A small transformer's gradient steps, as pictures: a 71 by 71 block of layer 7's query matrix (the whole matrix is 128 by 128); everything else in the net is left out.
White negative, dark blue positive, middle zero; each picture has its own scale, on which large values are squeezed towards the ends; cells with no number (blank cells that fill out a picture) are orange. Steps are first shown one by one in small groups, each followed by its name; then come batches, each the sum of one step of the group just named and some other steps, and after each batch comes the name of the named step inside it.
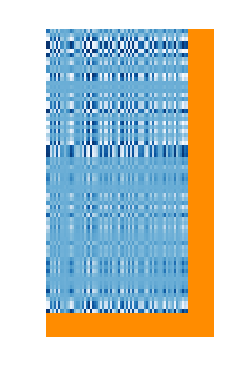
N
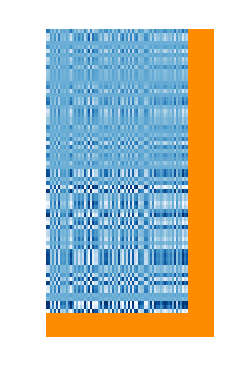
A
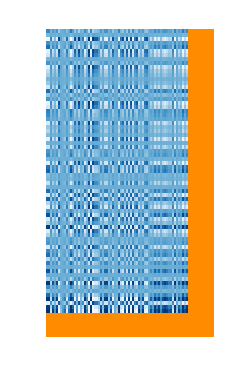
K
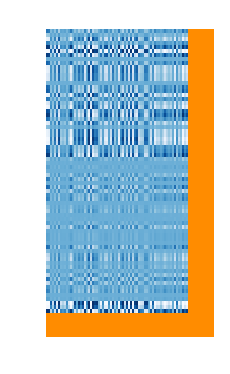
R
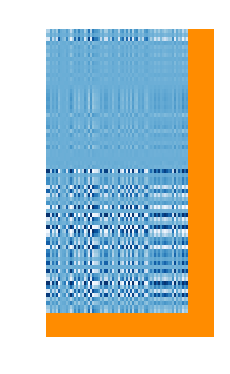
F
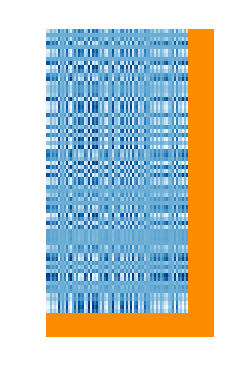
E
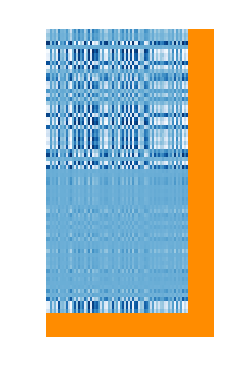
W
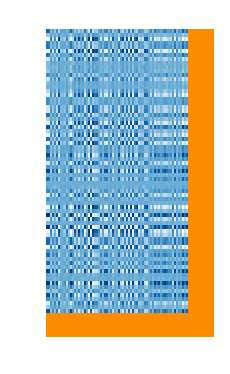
F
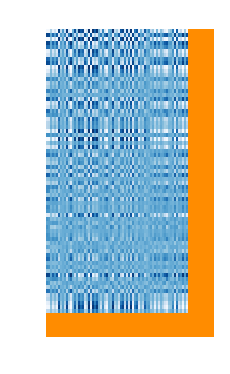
E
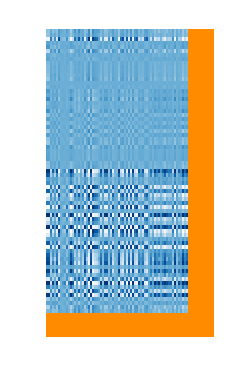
F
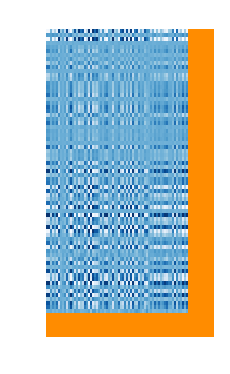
F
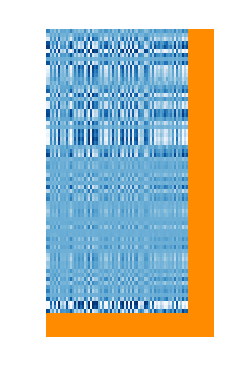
R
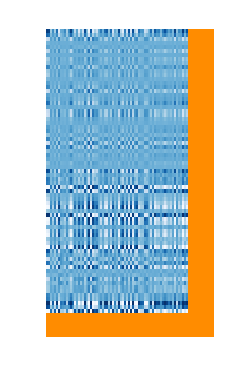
A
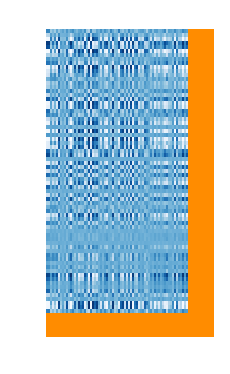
E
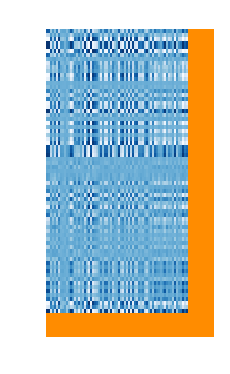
N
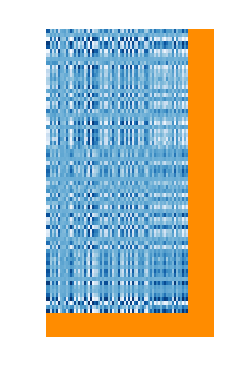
K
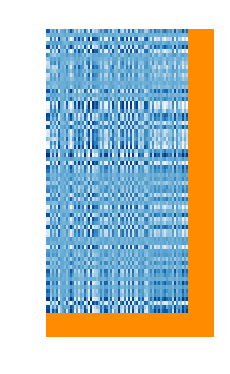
K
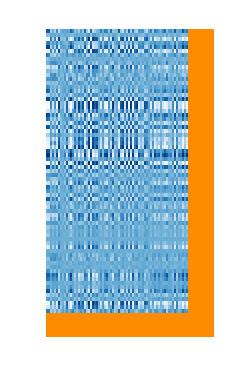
E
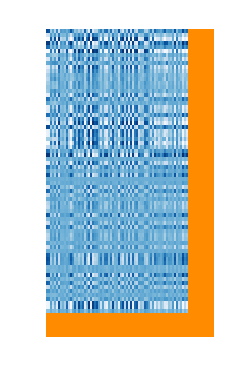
W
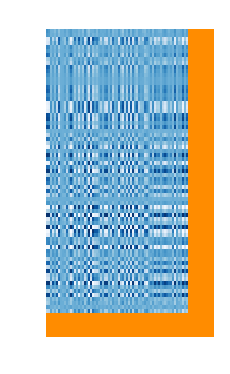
F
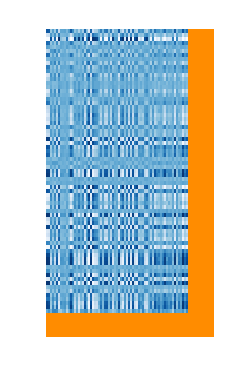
A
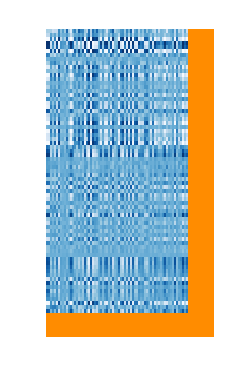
N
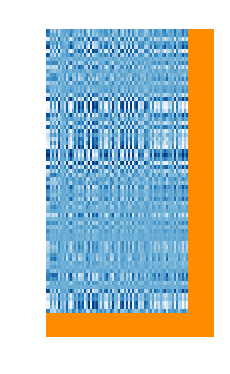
E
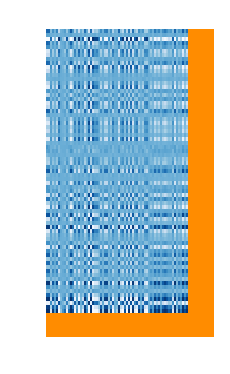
K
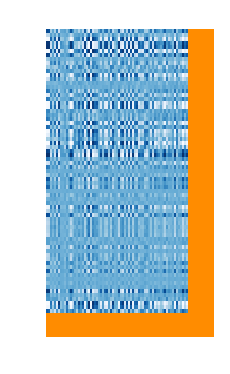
N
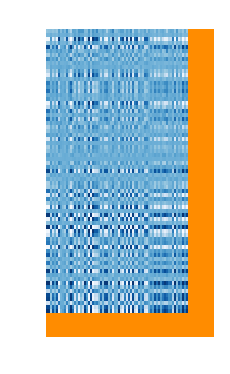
K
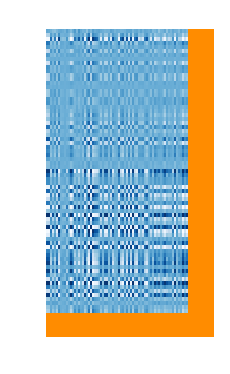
F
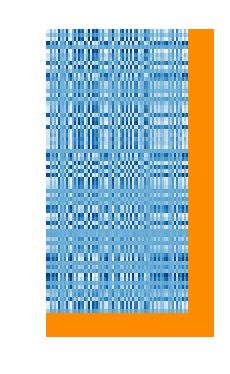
E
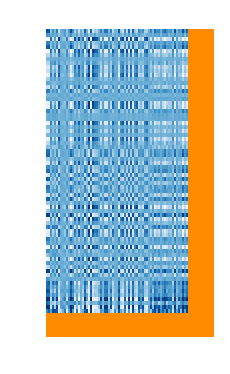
K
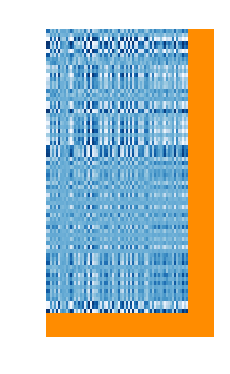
N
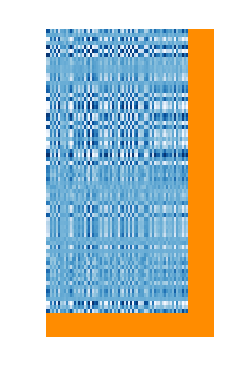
R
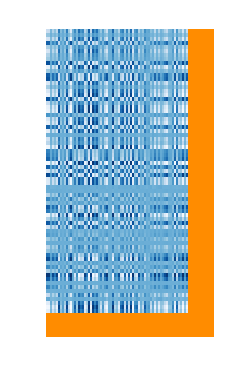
E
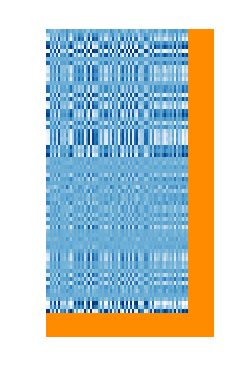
R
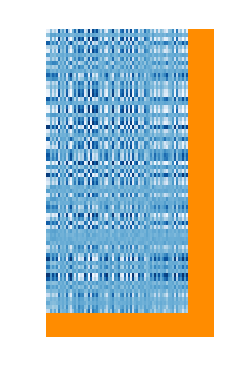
E
